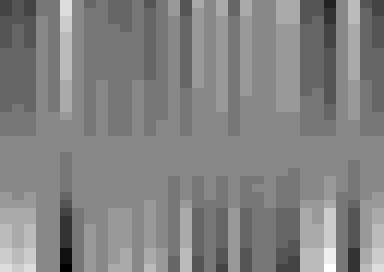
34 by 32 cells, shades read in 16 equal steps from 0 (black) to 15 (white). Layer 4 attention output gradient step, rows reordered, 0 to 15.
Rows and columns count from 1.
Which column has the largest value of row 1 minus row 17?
6
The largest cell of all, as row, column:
34, 28
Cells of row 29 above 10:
4
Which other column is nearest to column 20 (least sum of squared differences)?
10
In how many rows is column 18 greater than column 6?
15
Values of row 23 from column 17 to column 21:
7 8 7 8 7
